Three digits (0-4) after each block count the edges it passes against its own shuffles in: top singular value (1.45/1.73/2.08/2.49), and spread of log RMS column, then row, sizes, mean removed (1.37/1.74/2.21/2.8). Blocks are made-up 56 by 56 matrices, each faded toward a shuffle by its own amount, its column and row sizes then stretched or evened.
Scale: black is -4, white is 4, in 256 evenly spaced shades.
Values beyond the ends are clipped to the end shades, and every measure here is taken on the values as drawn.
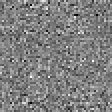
0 2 2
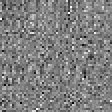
2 1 0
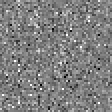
1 2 0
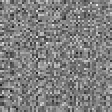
3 2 1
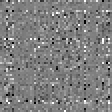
1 4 3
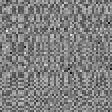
4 0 1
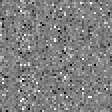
0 2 0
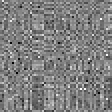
4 0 0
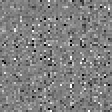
0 3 2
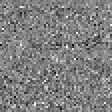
0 0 2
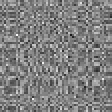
4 1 1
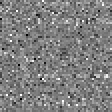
1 0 1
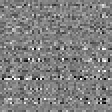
3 0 4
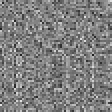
3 2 1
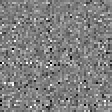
1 2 2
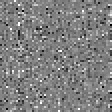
2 2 0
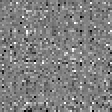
2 3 2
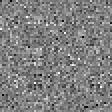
2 0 1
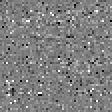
1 1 2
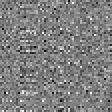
3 1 3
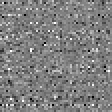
0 2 4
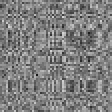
4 3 1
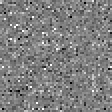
0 1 0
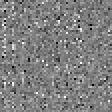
1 2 1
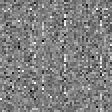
1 3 0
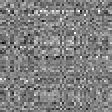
4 0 3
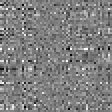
3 3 3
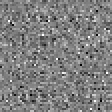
2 0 2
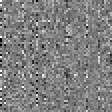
2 4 0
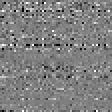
3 1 4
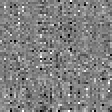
2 3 1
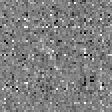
1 2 2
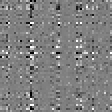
4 4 3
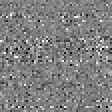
0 1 4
